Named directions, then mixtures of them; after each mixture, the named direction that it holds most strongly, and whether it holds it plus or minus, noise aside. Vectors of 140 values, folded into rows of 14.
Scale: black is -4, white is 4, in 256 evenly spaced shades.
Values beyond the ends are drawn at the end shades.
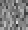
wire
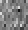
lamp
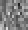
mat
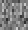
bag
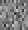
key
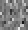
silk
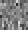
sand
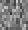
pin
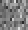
silk, plus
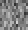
wire, plus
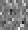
silk, plus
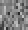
mat, minus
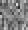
sand, minus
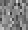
mat, plus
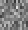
key, minus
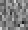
silk, plus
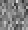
wire, plus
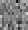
sand, minus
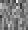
sand, plus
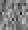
mat, plus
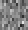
silk, minus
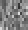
mat, plus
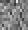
pin, plus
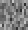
bag, minus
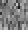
sand, minus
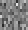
sand, minus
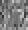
lamp, minus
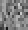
mat, minus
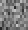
mat, minus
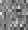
lamp, plus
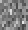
silk, minus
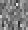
sand, minus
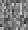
bag, plus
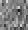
lamp, plus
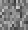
pin, plus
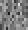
mat, minus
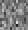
wire, plus
